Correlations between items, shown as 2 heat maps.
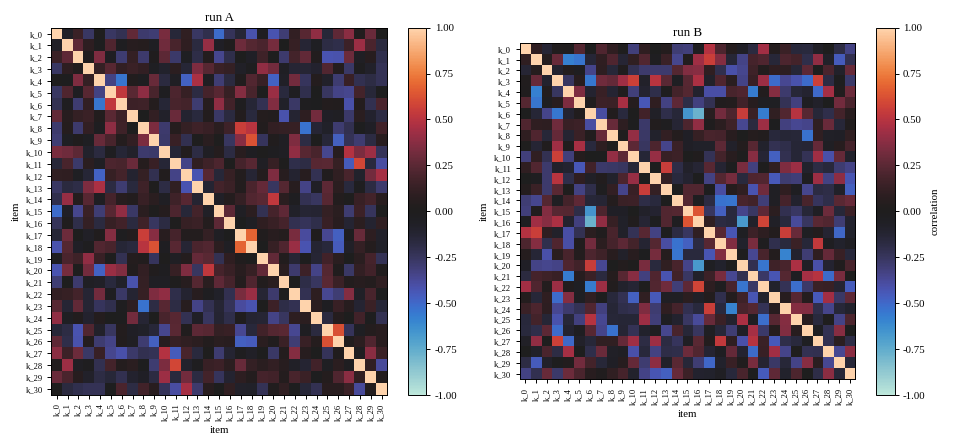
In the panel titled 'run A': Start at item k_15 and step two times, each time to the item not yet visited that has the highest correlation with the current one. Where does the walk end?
k_5
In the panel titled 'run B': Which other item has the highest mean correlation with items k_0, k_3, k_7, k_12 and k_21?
k_27
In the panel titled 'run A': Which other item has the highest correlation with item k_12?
k_30
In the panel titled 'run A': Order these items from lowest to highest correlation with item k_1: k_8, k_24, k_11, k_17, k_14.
k_24, k_8, k_11, k_17, k_14
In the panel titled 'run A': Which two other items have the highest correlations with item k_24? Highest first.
k_0, k_7
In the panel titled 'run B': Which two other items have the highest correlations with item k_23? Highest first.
k_28, k_4
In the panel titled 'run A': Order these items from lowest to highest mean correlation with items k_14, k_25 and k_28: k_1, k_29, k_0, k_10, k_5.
k_0, k_10, k_5, k_29, k_1
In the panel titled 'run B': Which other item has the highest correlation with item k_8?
k_10
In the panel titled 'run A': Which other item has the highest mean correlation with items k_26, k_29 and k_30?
k_12
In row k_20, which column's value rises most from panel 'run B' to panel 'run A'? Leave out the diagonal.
k_16
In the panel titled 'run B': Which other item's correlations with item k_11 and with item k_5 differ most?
k_13
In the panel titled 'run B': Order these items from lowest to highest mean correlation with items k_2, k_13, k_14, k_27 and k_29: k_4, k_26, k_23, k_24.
k_23, k_4, k_24, k_26
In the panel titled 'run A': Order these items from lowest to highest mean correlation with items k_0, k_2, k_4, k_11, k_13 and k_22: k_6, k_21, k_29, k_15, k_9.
k_6, k_15, k_21, k_29, k_9
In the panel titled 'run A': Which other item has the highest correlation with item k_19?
k_3
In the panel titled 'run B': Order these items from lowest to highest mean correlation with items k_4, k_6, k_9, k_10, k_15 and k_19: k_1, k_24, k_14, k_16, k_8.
k_24, k_1, k_16, k_14, k_8
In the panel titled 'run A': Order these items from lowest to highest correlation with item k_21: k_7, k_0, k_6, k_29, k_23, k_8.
k_7, k_0, k_23, k_6, k_29, k_8
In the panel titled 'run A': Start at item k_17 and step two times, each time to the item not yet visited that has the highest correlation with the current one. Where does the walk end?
k_9
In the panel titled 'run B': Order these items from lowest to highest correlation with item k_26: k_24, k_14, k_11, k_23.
k_11, k_23, k_14, k_24
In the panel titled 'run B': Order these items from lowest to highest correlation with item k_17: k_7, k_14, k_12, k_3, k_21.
k_12, k_14, k_3, k_7, k_21
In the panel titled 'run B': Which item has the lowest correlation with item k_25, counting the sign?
k_22
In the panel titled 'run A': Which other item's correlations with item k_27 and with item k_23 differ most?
k_22
